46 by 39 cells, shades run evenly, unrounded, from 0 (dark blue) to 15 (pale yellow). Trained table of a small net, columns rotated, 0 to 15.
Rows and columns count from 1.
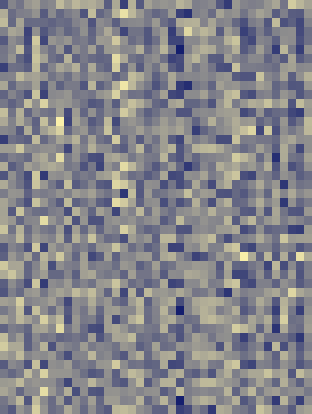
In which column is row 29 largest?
31
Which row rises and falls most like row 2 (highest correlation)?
10
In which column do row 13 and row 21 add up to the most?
16
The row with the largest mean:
36
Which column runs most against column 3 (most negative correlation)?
9
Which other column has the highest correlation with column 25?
26
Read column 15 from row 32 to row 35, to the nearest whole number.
12 10 6 9
